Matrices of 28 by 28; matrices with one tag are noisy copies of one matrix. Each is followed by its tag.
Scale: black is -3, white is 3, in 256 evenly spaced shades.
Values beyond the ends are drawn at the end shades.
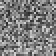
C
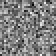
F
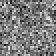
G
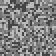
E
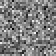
E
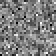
F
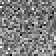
C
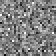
E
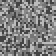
F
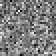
C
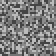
G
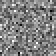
E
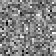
G
